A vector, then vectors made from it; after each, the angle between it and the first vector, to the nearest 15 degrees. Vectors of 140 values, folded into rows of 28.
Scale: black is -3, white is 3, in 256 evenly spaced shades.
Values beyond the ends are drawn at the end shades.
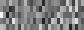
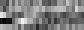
75 degrees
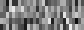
120 degrees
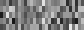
165 degrees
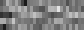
105 degrees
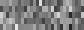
60 degrees
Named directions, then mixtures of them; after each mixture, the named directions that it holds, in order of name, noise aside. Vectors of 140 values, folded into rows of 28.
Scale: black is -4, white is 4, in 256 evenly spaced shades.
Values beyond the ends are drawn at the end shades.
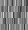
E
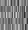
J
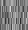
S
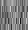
S.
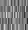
J.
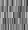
E.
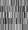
E, J, S.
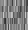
E.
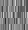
E, S.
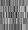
E, J, S.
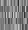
J, S.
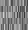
E, J.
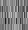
E, J, S.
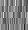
E.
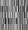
E, J, S.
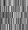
E, S.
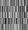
E, J, S.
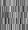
S.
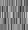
E, S.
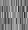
E, J, S.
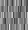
E.
